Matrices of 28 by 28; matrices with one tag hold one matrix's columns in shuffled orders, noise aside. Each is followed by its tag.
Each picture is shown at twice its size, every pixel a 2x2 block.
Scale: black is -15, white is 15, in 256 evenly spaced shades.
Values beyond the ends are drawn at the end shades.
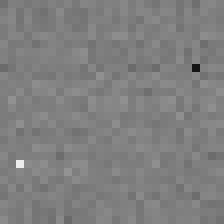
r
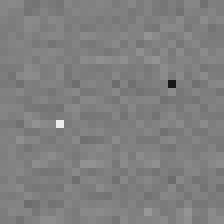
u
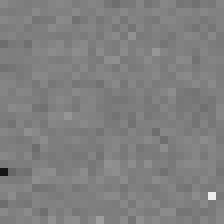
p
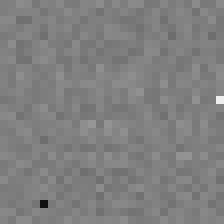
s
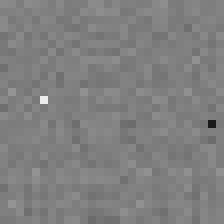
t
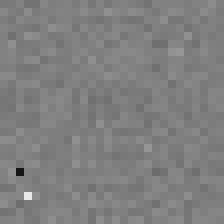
p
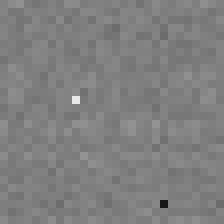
s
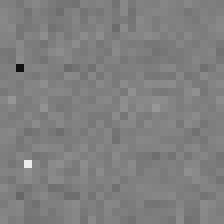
r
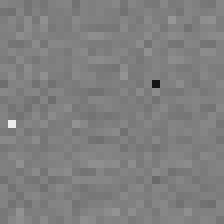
u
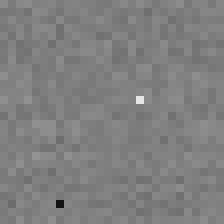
s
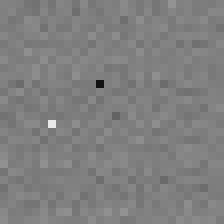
u
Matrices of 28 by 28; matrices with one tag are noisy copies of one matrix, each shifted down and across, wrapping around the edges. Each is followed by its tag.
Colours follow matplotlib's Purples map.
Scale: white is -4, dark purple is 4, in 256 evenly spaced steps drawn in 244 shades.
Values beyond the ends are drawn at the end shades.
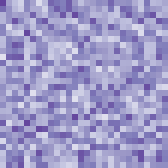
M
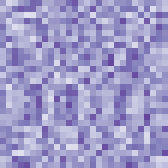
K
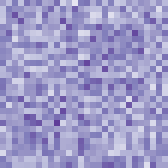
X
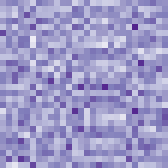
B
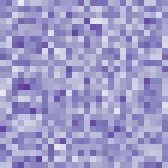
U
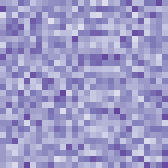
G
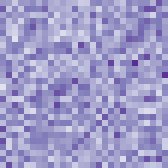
X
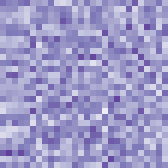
B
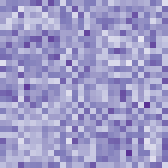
X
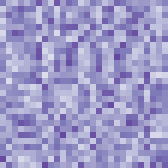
K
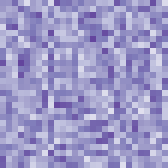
K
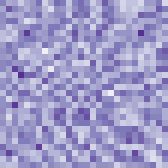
M
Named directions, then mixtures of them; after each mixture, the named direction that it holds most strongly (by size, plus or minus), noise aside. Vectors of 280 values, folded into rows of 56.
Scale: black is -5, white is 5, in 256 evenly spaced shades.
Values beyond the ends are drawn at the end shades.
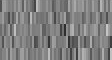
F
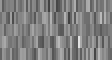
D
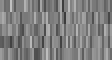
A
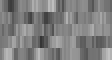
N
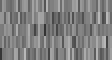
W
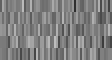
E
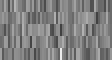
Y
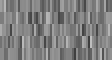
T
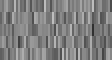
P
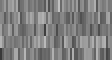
W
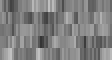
N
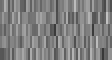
P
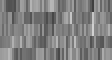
N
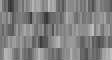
N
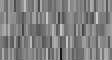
Y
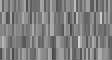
D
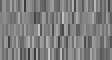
E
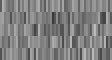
W
